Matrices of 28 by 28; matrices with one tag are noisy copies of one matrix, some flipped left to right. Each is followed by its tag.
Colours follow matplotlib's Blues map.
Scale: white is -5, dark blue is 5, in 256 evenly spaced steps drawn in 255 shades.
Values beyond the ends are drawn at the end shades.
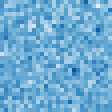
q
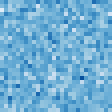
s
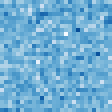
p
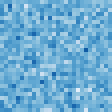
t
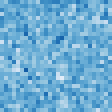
s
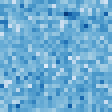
p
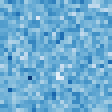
s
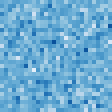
t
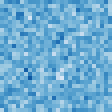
s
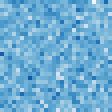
s
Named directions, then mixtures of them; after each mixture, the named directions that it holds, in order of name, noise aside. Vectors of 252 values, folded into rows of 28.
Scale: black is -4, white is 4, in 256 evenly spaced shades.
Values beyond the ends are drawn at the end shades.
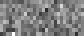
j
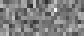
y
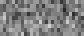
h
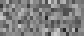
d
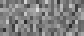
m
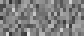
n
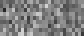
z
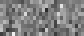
j.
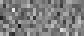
d, j, n.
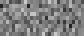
d, m, n.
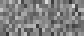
m, n, y.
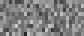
h, j, n.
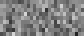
j.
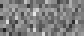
m, n.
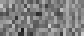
z.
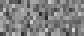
d, j, n.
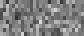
d, h, y.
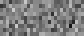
m, n.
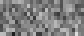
d, j.
